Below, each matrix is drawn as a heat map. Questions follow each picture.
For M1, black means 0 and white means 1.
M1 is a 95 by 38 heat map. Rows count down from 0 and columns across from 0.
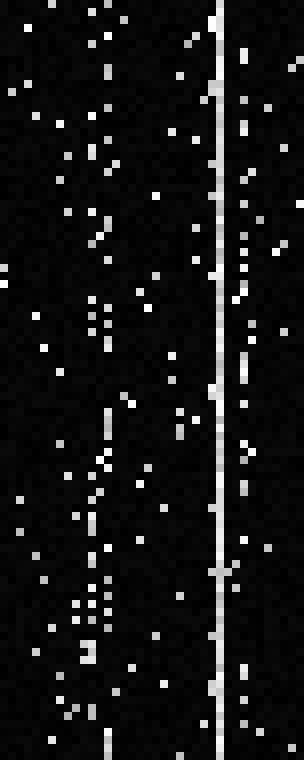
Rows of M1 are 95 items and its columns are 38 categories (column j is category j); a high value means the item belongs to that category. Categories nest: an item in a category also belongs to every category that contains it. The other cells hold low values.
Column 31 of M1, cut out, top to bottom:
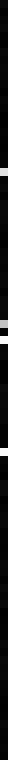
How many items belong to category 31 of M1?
4
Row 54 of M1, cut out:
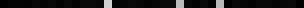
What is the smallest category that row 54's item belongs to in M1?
22
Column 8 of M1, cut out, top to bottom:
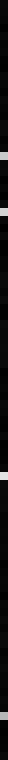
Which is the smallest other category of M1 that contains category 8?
11
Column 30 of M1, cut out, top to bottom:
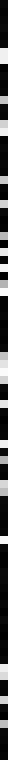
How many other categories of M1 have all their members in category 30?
9
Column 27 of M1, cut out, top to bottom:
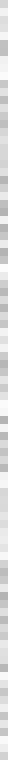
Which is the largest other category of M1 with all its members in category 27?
13
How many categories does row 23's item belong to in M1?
1
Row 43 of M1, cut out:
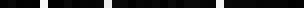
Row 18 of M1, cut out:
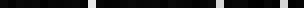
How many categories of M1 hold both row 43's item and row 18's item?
1
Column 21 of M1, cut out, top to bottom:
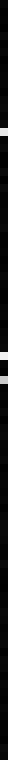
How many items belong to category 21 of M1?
3
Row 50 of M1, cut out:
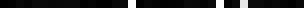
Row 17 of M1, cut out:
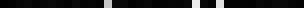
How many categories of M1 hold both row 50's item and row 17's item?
1
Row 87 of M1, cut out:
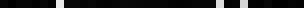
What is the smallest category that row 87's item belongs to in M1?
7
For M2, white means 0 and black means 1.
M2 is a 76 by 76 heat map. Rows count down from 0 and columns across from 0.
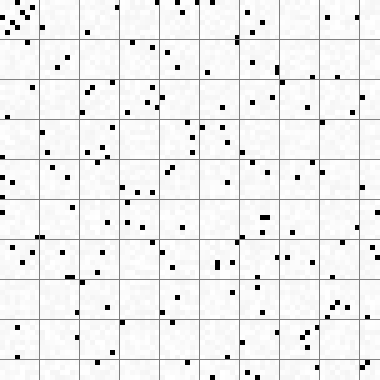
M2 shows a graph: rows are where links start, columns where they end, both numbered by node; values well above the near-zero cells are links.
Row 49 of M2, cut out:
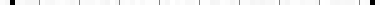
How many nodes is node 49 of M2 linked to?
2
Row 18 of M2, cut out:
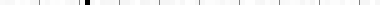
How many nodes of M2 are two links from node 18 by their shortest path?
2
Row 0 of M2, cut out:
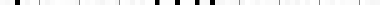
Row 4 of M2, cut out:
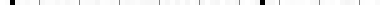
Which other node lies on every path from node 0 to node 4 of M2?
node 3
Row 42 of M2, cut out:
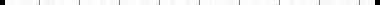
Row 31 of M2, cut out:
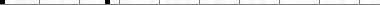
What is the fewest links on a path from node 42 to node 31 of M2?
2
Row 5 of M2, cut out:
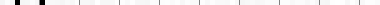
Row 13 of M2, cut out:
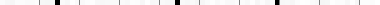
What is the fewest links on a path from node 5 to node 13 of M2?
4
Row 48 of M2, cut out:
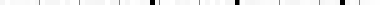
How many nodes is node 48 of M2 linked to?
3
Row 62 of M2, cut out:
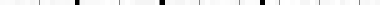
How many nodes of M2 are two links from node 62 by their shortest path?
6
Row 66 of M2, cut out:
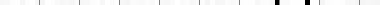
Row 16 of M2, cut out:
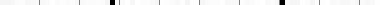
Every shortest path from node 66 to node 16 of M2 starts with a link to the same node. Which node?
node 61
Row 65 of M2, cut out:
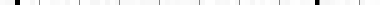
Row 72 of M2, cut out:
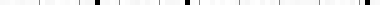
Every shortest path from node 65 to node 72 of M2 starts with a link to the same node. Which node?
node 63
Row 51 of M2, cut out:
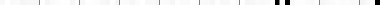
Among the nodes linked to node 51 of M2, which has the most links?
node 55
